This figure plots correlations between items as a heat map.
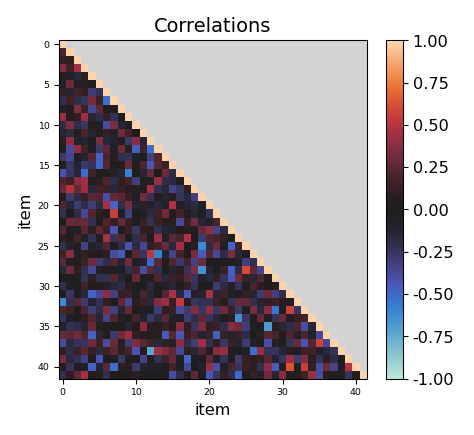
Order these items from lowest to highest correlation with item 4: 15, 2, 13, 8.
8, 15, 2, 13
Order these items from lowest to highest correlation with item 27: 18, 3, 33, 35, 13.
18, 33, 35, 3, 13
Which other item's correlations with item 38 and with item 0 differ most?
12
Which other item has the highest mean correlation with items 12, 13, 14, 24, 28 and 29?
25
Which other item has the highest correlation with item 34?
41
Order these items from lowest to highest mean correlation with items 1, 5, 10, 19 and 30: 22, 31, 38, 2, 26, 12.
31, 38, 2, 22, 26, 12
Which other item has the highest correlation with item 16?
32
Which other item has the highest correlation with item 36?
9
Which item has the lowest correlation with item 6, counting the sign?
7
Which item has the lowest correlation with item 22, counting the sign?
16
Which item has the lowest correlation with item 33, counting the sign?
29
